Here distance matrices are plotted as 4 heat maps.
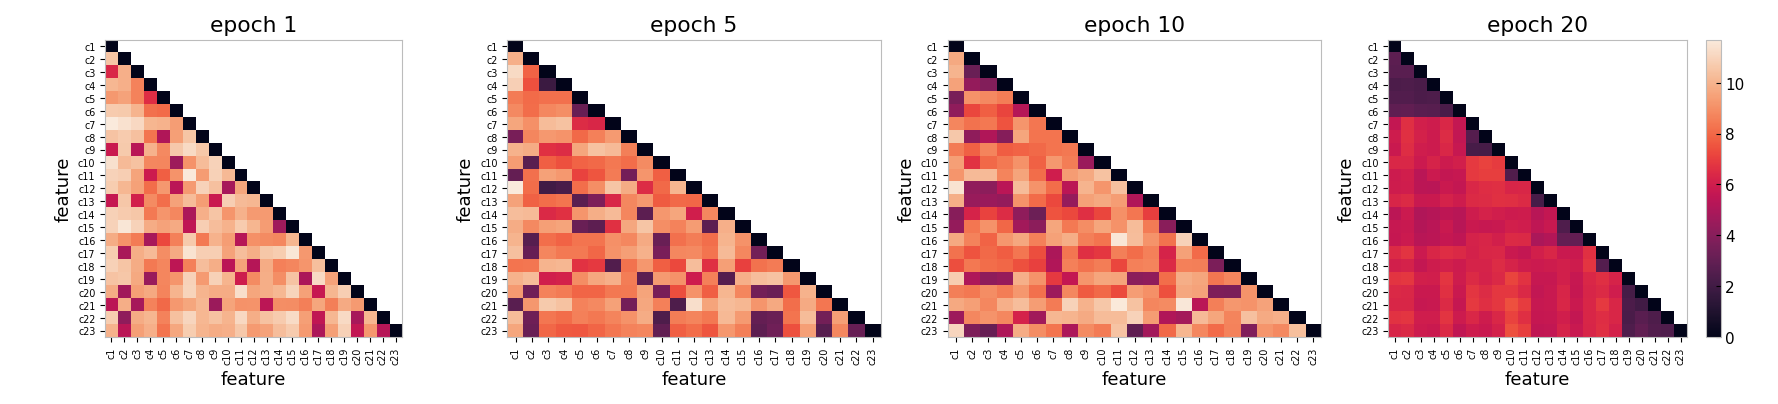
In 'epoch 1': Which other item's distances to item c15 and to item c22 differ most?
c2
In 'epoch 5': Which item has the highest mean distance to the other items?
c1
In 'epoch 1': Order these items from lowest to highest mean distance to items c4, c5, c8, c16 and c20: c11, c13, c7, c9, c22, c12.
c11, c22, c13, c12, c9, c7
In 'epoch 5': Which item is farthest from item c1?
c12
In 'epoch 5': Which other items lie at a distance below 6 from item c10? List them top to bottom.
c2, c16, c17, c20, c22, c23
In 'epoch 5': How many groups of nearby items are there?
6
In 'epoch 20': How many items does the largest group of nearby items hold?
6
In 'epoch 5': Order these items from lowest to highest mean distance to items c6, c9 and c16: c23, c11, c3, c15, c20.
c23, c20, c15, c3, c11
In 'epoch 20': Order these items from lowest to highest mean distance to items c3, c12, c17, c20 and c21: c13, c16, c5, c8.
c13, c5, c16, c8
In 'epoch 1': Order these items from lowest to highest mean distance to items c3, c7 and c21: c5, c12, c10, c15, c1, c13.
c13, c1, c15, c5, c12, c10
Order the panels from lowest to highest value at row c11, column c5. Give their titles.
epoch 20, epoch 5, epoch 1, epoch 10
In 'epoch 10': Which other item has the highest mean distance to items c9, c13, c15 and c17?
c21
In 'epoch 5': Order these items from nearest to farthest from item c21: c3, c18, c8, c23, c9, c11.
c11, c8, c18, c23, c9, c3
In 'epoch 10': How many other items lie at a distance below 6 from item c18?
3
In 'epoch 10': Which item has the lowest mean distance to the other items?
c14
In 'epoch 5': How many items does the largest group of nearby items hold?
7
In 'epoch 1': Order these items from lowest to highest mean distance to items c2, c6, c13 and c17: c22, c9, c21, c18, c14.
c22, c21, c18, c9, c14
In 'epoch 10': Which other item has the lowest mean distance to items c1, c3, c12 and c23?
c2
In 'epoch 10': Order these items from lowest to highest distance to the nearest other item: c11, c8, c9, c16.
c8, c9, c16, c11
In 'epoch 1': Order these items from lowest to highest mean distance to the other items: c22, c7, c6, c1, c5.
c5, c6, c22, c1, c7
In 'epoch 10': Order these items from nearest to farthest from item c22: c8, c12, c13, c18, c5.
c5, c18, c13, c8, c12
